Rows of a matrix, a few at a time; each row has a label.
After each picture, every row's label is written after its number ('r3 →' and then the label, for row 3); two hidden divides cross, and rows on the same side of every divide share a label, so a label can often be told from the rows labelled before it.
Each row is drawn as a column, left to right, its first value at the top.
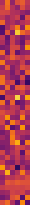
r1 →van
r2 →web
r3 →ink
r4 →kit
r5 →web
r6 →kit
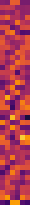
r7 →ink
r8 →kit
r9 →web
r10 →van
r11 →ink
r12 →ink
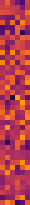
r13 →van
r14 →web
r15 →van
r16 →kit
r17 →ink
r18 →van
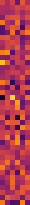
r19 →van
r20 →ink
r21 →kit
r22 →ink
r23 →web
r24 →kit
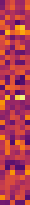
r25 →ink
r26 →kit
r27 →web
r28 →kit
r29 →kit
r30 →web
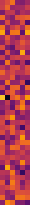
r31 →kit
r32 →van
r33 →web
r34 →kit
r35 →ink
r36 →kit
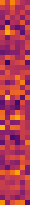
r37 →web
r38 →kit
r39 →web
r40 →web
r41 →van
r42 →kit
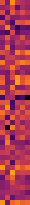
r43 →van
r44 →ink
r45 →web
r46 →van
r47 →van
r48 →van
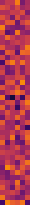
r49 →kit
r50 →van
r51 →van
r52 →web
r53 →van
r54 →ink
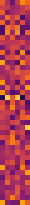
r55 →van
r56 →kit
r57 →ink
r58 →kit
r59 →van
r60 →web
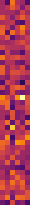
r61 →kit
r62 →ink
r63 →web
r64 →kit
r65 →kit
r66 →ink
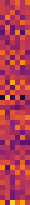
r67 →van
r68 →kit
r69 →van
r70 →web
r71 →van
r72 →web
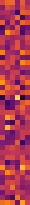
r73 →van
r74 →web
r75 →web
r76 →kit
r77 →van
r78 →van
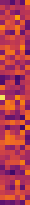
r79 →kit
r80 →ink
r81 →ink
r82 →kit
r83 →ink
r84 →web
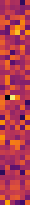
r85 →ink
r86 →van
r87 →kit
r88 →kit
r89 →ink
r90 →web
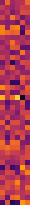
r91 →kit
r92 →web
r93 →kit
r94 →kit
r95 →van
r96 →web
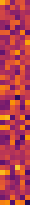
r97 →web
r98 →web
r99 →ink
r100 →van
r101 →web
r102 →ink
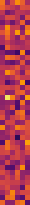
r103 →web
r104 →kit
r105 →kit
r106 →web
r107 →van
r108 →kit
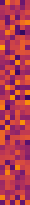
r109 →ink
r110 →web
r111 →kit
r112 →van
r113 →ink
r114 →van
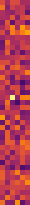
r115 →web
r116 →ink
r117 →kit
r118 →web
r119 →kit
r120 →kit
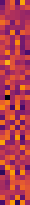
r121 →ink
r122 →van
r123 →web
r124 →ink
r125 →web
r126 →kit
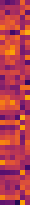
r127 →ink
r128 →ink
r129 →ink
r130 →ink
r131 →web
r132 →kit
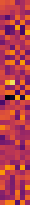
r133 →web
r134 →van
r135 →van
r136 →kit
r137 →van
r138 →kit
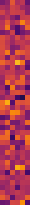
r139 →ink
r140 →ink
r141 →web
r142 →van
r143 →van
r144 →ink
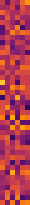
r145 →van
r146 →ink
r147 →web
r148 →kit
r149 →web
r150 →web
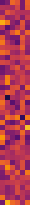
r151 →ink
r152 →van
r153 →web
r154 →web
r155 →ink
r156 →web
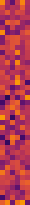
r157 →web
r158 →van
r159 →ink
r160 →van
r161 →web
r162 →kit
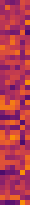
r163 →ink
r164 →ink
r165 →ink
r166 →ink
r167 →web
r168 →van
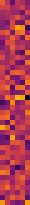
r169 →web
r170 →web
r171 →ink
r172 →kit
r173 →kit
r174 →van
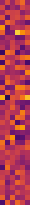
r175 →kit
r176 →van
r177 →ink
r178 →web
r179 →web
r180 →kit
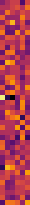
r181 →kit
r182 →van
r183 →van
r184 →web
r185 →ink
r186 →web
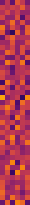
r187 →kit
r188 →van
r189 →ink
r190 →web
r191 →van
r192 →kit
